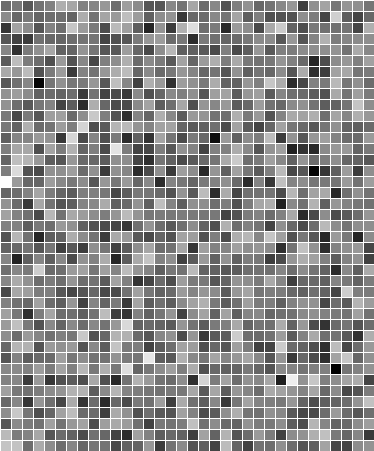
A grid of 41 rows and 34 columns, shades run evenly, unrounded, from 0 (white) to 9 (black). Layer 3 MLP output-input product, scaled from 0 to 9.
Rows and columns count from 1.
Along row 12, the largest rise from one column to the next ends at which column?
9
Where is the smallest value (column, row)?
1, 17
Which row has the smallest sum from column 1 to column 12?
34
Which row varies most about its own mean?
35
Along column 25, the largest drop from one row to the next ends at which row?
22
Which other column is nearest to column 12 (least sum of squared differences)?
8
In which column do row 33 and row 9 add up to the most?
30
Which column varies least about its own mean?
24
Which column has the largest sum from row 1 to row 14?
4
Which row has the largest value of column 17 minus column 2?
15
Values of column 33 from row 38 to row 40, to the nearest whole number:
6 4 4
